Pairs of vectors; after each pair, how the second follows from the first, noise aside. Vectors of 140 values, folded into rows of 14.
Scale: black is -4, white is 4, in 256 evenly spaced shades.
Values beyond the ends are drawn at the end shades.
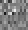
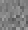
reversed, negated, shrunk.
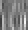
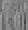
negated, shrunk.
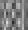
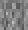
negated, shrunk.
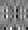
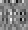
reversed, negated.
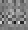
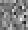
shuffled.
